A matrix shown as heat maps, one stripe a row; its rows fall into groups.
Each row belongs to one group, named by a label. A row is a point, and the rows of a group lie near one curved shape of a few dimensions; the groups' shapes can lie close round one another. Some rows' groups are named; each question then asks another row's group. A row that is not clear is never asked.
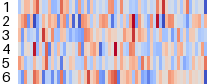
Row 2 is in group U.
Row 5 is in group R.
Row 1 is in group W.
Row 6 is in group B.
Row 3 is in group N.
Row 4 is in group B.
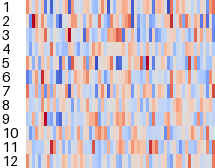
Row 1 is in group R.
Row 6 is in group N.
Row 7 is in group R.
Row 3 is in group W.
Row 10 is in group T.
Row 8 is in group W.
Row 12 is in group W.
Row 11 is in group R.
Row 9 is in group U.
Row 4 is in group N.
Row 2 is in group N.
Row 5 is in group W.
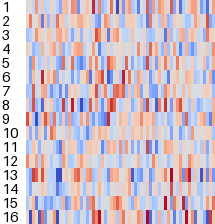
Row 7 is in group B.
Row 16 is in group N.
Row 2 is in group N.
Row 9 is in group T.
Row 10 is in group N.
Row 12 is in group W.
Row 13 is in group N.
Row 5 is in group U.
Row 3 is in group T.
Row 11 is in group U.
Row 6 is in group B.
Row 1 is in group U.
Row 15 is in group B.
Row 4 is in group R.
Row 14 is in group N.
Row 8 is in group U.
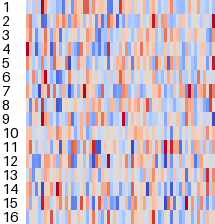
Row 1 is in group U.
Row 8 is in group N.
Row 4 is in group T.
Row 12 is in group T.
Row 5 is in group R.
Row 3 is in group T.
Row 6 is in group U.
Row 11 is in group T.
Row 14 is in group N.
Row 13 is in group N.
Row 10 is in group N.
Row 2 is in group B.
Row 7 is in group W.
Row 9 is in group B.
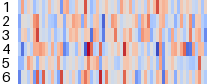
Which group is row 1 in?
T
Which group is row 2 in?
U
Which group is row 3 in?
U
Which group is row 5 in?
T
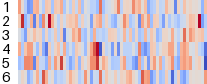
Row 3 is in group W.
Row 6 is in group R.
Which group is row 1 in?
T
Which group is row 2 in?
N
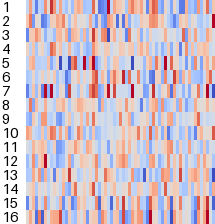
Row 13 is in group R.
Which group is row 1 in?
R
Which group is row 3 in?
T
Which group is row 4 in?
N
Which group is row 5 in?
T
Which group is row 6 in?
B
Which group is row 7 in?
R
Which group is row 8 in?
N
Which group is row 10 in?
R
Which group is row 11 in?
N
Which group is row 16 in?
U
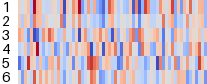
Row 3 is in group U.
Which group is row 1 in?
W
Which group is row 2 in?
W
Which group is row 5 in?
T
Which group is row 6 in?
B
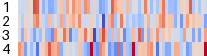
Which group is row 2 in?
W
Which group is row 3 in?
U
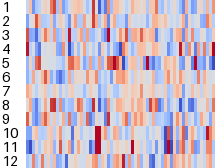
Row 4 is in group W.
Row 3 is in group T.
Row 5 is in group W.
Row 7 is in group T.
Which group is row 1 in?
R
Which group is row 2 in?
T
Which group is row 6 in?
U
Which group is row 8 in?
R
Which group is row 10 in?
T
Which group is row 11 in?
T
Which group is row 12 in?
B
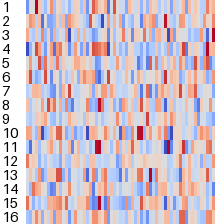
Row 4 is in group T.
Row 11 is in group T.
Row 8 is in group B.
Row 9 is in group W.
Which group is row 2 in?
B
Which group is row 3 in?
R
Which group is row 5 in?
N
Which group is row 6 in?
T
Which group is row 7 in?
R
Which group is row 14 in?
R
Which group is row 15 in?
B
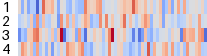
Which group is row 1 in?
N
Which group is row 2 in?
R
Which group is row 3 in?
W
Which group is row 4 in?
N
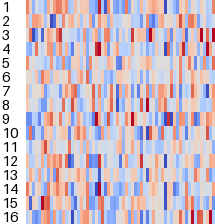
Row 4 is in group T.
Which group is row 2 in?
R
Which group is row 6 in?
W
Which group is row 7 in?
U
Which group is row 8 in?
U
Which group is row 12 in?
B
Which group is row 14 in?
B
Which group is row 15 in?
B
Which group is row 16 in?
W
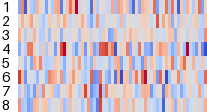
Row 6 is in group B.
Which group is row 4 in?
W
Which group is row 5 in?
W
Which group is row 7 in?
R
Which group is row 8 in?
T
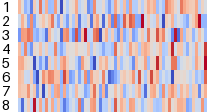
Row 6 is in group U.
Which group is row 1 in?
W
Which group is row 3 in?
T
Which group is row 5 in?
B
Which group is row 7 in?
R
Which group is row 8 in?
B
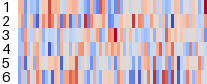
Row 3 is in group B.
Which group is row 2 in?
U
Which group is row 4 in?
U
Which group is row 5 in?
N
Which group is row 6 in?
N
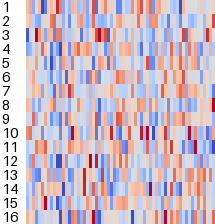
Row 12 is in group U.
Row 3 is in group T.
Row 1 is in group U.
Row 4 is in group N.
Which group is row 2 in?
R
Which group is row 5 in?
R
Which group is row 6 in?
B
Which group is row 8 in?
R
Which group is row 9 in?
B
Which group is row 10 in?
W
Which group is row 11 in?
W
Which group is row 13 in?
W
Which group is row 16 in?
T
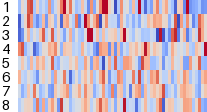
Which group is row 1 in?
W
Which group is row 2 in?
T
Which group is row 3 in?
T
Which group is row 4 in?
B
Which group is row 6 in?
U
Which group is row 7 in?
U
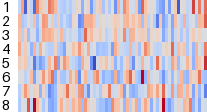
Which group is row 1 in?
N
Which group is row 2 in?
N
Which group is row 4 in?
W
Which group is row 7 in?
N
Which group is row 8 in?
U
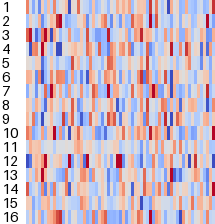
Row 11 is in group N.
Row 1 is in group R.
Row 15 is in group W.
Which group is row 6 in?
U
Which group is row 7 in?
R
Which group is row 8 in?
U
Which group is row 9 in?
U
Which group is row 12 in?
W
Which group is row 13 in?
U
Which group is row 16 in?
U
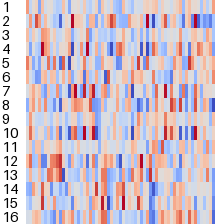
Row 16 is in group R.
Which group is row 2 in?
W
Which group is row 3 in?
W
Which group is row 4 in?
W
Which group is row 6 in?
T
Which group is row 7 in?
T
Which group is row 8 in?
N
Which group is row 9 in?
T
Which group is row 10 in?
T
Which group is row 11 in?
N
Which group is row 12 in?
U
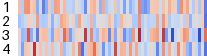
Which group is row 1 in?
R
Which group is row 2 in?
W
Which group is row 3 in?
U
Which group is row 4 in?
B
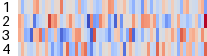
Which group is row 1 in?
W
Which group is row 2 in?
B
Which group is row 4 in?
T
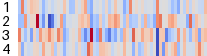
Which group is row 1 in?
T
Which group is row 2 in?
U
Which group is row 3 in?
B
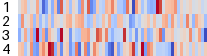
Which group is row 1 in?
B
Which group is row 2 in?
N
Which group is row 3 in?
R
